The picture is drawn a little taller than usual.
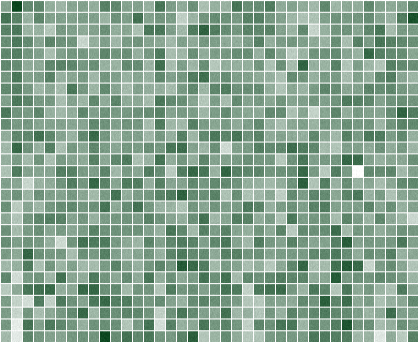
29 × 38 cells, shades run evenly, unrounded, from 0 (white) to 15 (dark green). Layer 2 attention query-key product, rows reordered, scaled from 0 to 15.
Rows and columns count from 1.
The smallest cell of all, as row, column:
15, 33
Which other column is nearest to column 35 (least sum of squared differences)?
23
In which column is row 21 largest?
32
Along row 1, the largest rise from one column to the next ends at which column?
2
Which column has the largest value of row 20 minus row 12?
31
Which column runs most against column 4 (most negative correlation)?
7
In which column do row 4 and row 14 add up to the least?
8
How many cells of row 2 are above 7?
30
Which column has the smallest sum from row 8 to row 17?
26
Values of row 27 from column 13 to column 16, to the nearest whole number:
10 9 4 9
